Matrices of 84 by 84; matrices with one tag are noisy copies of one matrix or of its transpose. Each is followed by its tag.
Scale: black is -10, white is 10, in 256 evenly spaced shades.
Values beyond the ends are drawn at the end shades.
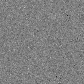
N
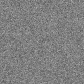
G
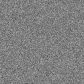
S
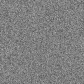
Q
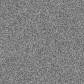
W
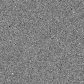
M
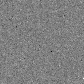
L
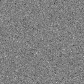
M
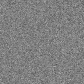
M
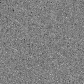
W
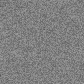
W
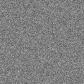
S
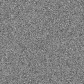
Q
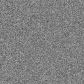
L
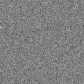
S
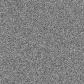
W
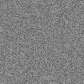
L
